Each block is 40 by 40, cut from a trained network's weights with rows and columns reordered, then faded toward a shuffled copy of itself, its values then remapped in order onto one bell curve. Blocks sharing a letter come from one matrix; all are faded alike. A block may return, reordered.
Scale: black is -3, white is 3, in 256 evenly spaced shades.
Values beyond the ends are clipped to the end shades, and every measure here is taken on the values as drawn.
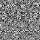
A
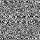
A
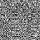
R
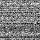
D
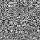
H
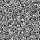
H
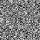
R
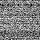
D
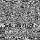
A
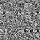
H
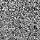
H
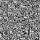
A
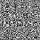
H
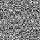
R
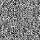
H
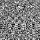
H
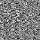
H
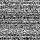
D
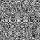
H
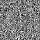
A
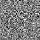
A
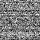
D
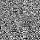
A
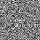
R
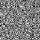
A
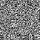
A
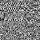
A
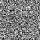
R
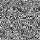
H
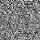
A
